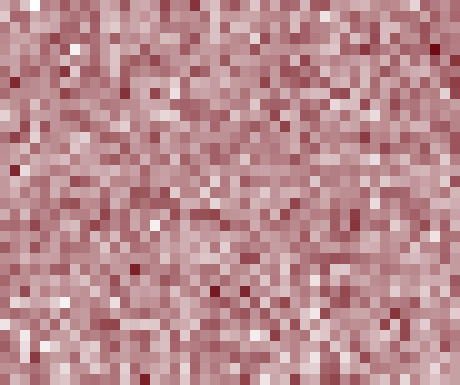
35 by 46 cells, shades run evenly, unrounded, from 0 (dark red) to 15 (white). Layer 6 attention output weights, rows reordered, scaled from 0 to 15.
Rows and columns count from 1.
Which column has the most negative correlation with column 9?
37
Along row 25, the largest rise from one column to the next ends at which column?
34
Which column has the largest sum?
32
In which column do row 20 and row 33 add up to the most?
3
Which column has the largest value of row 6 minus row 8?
2
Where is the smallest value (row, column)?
5, 44
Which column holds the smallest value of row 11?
28
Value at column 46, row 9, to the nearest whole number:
4
